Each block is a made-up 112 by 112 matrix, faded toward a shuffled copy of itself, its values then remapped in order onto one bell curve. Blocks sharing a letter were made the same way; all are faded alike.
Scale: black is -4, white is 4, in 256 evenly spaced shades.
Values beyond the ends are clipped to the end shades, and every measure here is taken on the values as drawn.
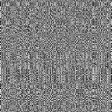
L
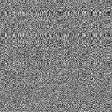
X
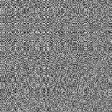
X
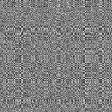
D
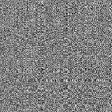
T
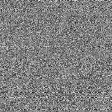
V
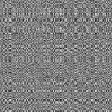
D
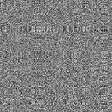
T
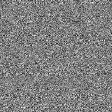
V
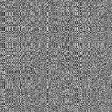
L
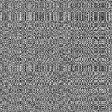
D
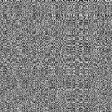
X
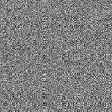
T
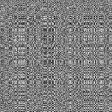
D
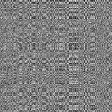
D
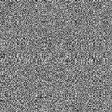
T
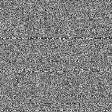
V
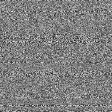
V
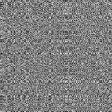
X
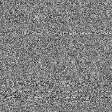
V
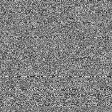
V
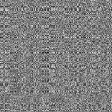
X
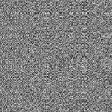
T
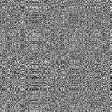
X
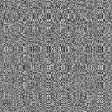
L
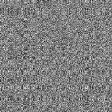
T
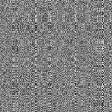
L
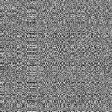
X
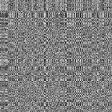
D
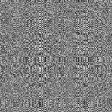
L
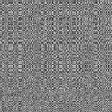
D
